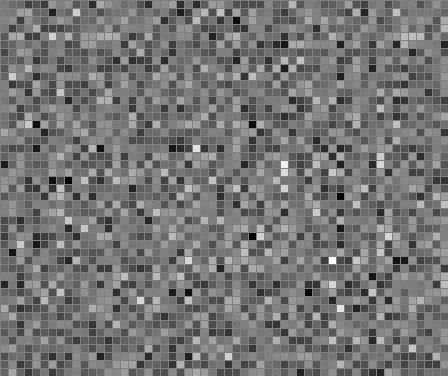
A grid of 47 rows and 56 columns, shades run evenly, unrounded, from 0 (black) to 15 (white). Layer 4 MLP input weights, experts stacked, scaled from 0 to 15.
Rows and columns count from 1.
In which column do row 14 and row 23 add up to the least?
23
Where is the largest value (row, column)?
33, 42
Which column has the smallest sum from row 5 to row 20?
5
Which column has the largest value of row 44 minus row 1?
19
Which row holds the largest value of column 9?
28
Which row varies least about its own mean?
7
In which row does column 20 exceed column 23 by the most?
38
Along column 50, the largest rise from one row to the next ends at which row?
16
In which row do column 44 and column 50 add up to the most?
18
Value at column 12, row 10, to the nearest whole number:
10
